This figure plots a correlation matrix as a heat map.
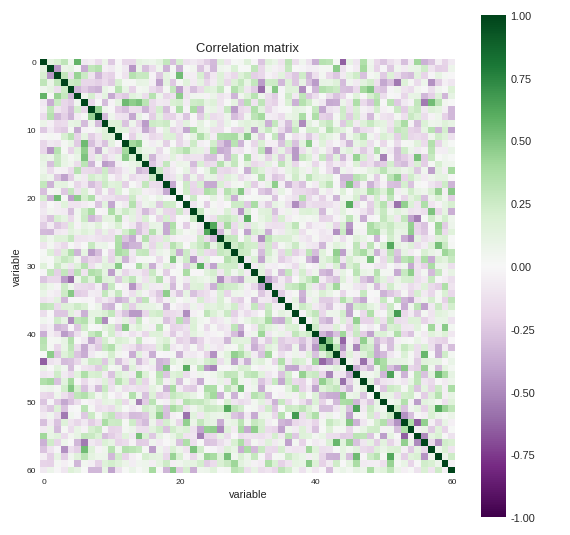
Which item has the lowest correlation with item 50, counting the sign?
14
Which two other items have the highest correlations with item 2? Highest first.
20, 5
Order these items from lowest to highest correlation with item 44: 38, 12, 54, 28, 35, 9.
28, 9, 12, 54, 38, 35
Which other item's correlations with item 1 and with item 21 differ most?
13
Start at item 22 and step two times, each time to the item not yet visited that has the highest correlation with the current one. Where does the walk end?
6
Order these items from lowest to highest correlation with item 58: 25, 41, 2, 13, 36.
41, 13, 2, 36, 25
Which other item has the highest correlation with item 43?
56
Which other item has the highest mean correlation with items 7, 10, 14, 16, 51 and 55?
46
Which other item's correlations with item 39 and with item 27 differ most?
12
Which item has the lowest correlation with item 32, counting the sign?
4
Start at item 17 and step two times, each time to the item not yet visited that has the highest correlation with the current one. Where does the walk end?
37
